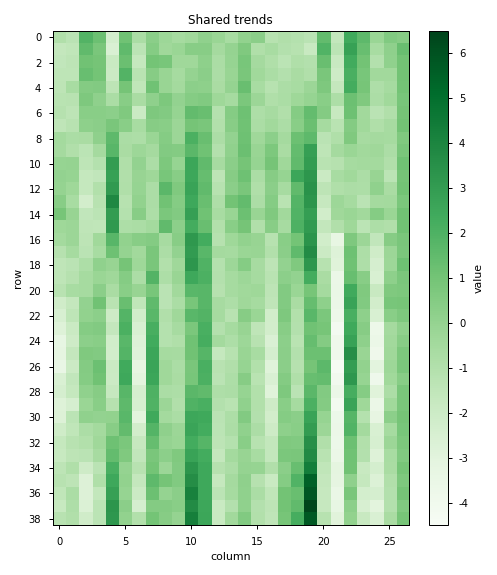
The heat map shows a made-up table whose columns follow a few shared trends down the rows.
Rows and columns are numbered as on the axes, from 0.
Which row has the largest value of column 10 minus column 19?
1
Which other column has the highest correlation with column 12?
23
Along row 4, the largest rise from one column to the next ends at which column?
22
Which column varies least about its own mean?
26
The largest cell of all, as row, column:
37, 19
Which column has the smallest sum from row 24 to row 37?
21
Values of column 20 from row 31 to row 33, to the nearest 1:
0 -1 -1
